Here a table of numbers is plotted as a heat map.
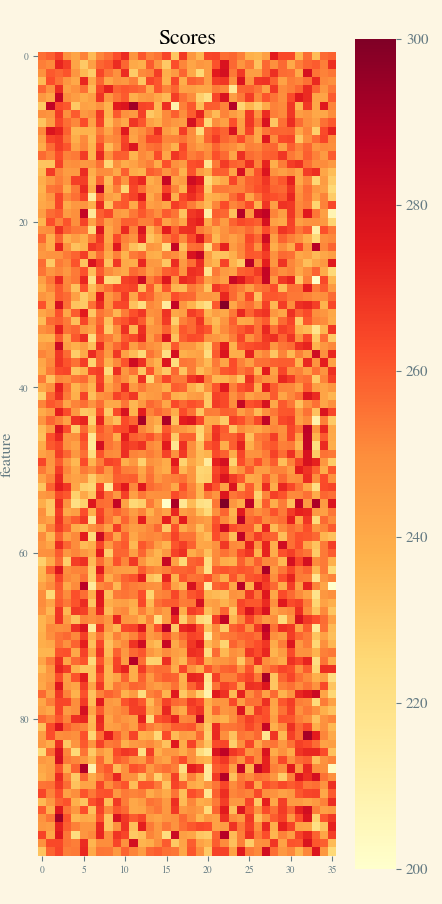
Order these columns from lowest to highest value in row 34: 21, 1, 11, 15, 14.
1, 21, 14, 11, 15
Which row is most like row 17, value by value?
34
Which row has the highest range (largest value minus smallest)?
54
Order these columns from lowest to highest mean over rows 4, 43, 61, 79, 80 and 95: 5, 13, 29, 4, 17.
13, 17, 29, 4, 5
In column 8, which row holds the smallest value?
52
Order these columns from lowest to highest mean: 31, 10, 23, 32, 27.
23, 31, 10, 32, 27
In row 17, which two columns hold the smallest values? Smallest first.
6, 35
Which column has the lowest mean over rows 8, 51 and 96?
20
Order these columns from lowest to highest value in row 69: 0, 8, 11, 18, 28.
0, 8, 28, 11, 18
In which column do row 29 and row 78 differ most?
5
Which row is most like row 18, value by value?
60
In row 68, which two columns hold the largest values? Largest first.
22, 31
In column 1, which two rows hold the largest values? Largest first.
6, 9
